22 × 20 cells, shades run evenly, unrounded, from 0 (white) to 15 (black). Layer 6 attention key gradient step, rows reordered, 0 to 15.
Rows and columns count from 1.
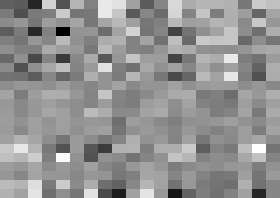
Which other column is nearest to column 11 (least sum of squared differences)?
7
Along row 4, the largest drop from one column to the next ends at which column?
6
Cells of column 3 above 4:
19
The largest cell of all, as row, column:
4, 5
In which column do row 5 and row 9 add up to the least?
17
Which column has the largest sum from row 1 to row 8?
3
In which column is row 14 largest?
9
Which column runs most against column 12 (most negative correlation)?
15
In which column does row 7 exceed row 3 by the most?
13
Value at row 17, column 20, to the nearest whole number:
8
